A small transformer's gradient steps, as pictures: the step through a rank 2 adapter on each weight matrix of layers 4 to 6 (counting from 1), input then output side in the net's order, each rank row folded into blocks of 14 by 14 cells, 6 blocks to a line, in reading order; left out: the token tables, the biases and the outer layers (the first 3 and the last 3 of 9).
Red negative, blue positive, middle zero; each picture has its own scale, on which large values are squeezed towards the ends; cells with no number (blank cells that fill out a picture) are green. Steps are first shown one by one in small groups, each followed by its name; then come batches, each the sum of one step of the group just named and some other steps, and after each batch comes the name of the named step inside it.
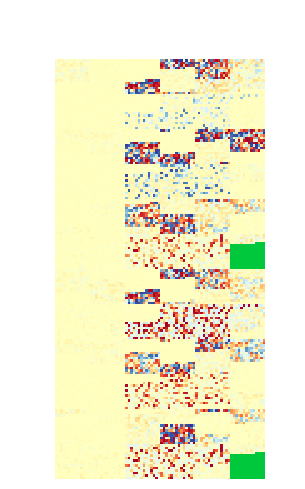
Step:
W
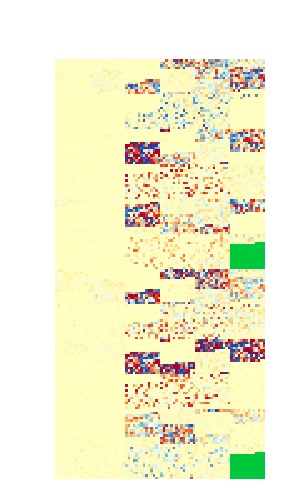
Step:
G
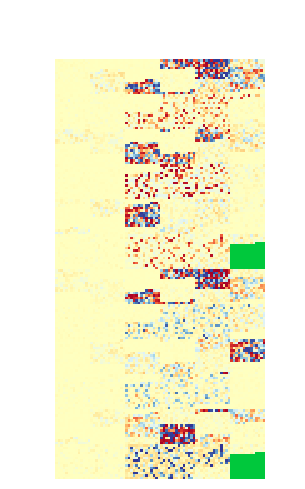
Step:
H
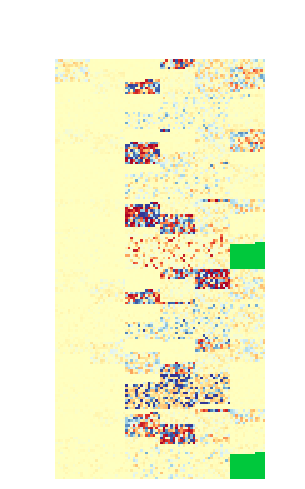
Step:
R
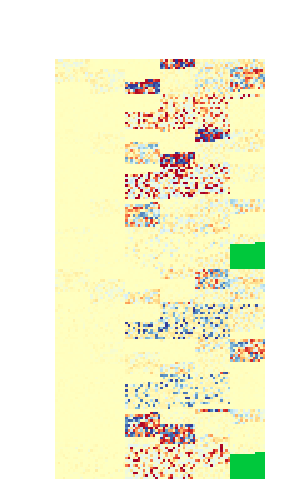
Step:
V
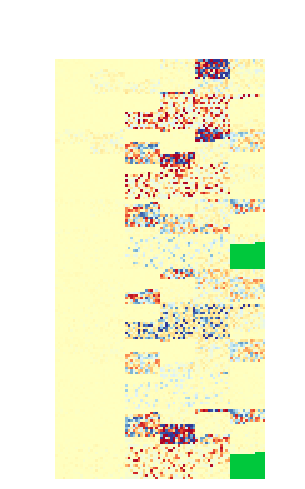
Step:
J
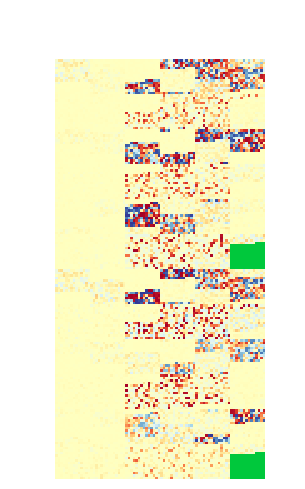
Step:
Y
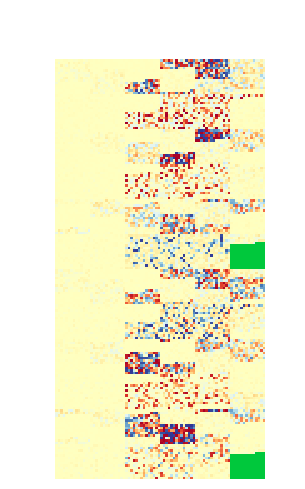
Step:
J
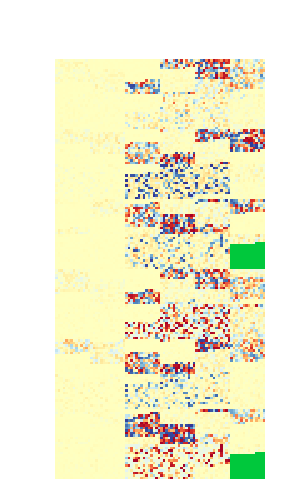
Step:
R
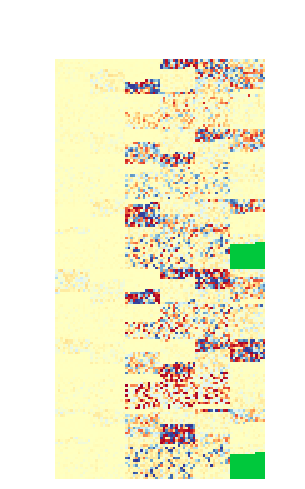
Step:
H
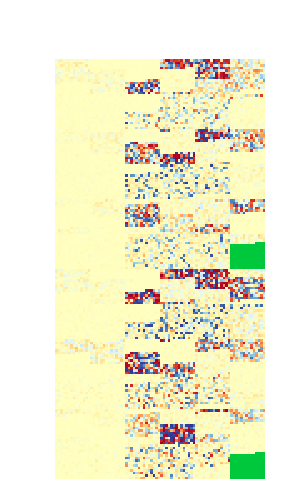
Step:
R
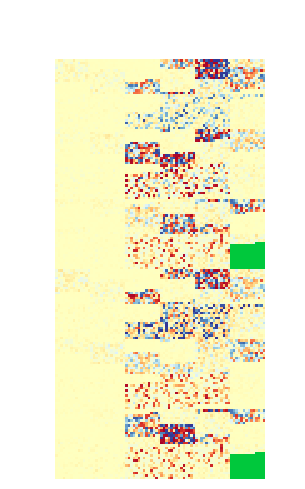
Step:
J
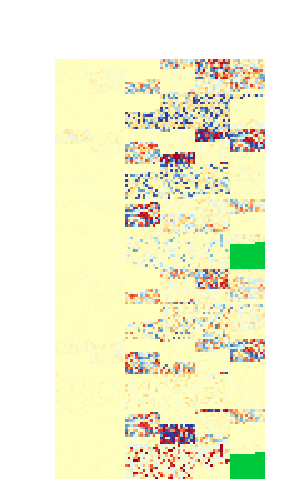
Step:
W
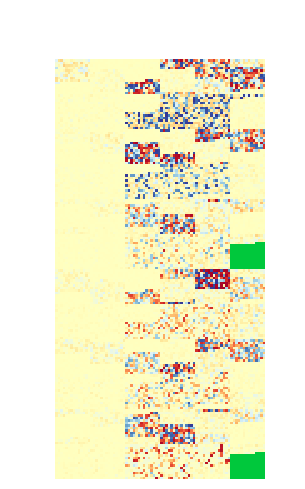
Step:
R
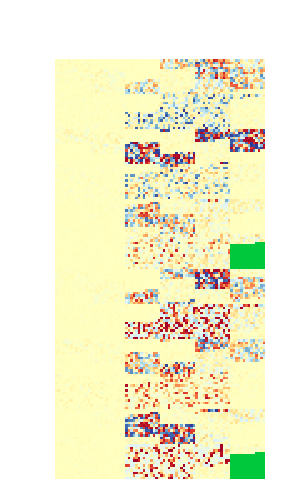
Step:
W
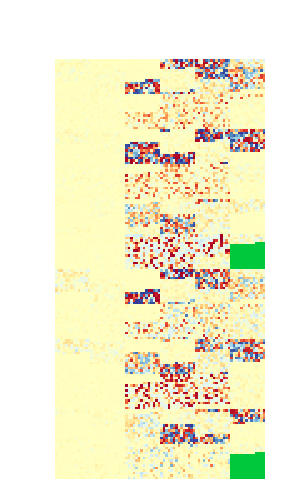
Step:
Y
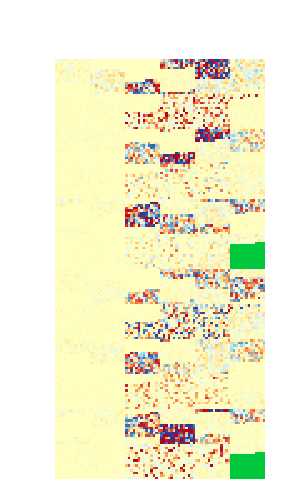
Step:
J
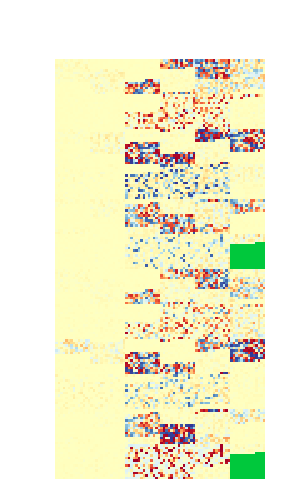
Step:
J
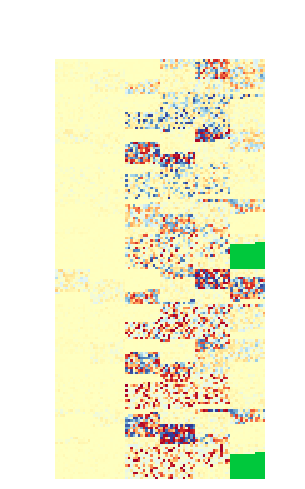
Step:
W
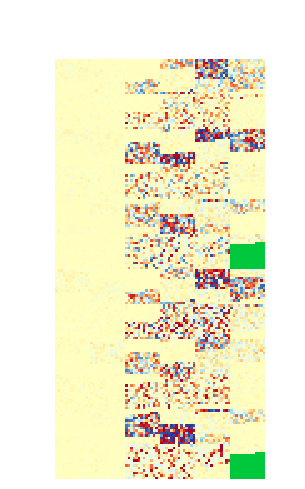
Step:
J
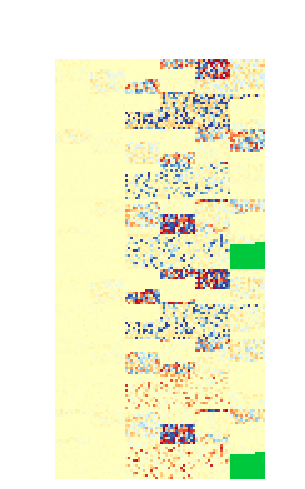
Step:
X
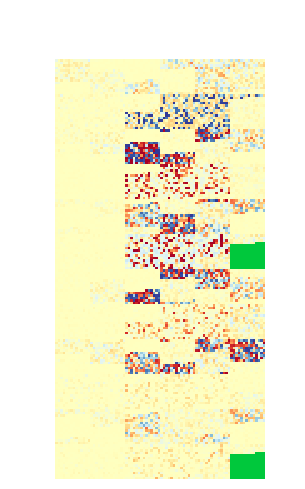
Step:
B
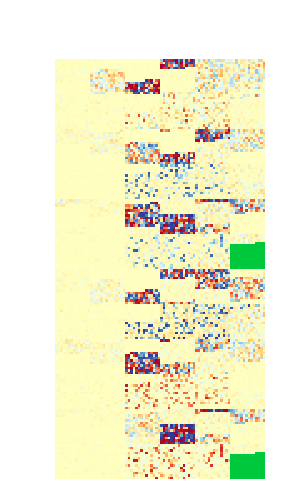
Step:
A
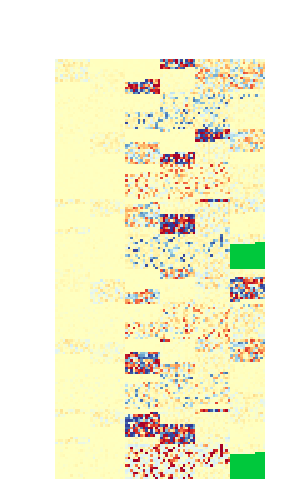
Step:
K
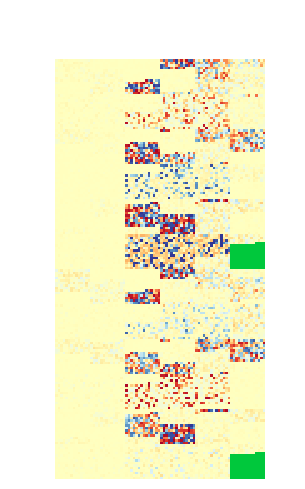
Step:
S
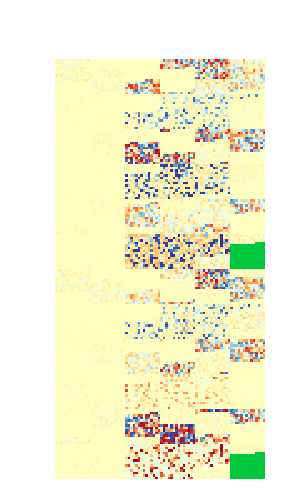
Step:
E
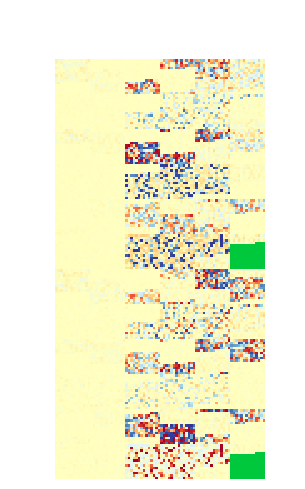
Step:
E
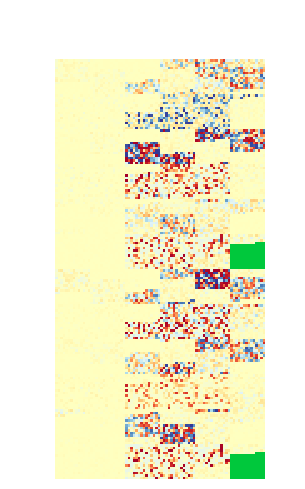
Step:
B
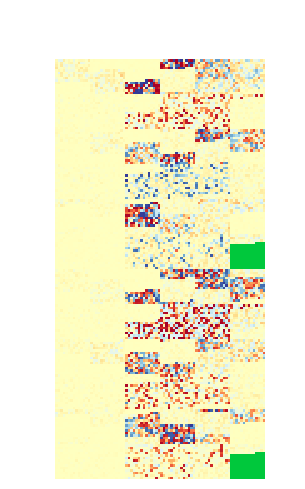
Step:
A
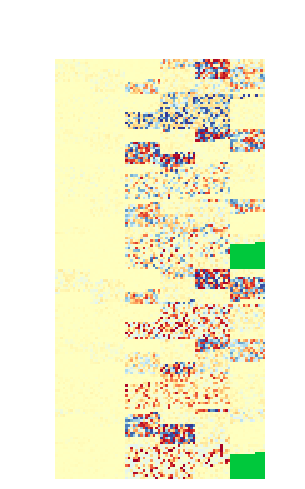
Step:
E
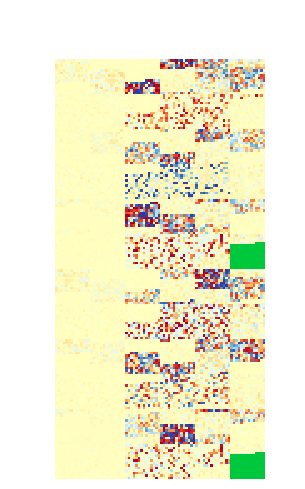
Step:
A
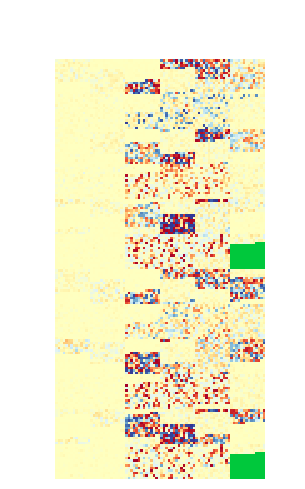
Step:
K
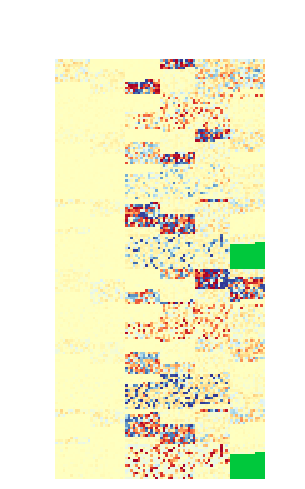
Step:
K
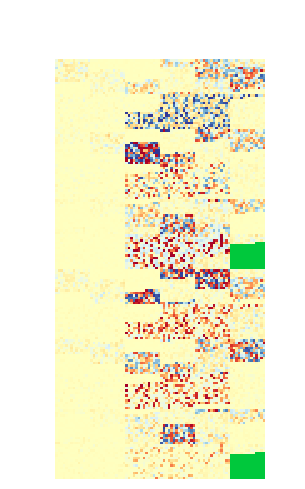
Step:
B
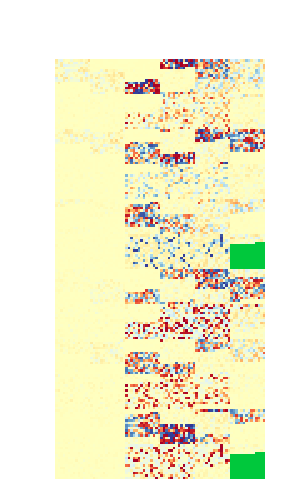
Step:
A
